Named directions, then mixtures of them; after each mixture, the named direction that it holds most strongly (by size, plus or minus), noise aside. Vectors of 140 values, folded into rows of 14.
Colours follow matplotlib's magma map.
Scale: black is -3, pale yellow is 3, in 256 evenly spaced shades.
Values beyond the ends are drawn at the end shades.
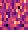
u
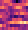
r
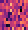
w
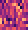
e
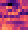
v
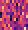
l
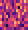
u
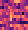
r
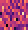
l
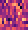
e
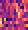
e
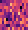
w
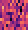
l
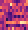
r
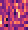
u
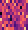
l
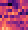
v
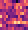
r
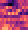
v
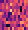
w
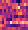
r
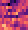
v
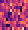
w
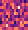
u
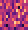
u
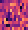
w
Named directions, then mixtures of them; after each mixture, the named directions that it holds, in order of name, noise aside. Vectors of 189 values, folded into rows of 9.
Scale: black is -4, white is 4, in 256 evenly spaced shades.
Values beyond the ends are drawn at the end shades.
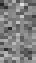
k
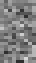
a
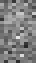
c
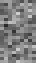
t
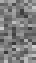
a, c, t.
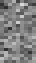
k.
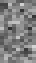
a, k, t.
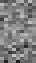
c, t.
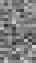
a, k, t.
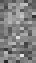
c, k.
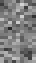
k.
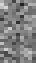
k.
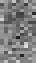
c.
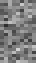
t.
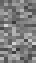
a, k, t.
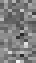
a, c.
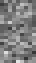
a, k, t.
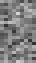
t.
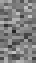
k, t.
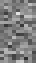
a, k, t.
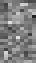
c, k, t.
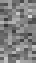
t.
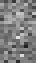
c.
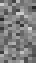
a, c, k.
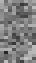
a, c, k.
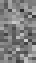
a, c, t.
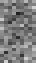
a, c.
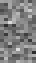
t.
